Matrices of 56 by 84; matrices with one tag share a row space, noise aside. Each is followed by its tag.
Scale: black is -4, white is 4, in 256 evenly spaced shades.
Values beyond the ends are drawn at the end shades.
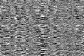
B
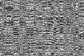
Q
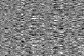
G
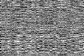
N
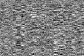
G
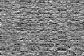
N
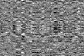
G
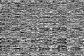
N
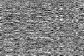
Q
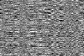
Q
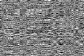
Q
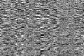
B
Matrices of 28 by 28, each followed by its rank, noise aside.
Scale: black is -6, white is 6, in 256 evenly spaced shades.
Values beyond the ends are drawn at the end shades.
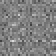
four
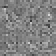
six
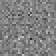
seven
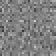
three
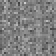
seven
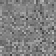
six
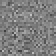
seven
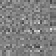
four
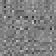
three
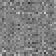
six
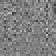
five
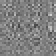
three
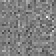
seven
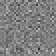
five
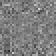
five
